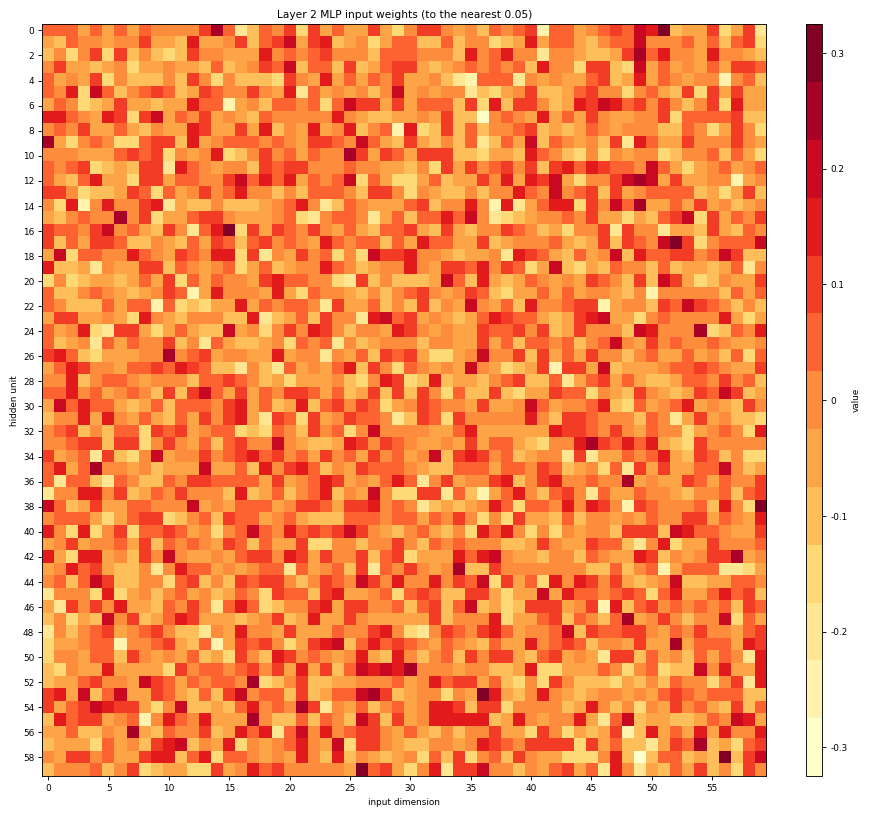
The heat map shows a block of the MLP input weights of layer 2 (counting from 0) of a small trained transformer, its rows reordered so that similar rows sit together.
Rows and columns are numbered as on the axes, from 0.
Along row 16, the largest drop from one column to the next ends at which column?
16
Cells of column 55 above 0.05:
8
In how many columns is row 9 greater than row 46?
22
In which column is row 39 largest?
59
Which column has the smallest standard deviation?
55
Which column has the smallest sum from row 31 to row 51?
14
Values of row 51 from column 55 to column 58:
0 0.15 -0.05 -0.05
